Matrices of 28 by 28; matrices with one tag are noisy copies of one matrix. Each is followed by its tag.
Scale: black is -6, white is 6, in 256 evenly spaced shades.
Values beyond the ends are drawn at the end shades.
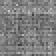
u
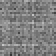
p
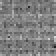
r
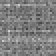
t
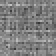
t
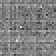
t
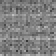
r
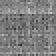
u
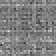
t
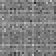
p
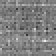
t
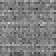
p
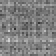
t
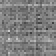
t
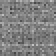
p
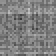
u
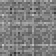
p
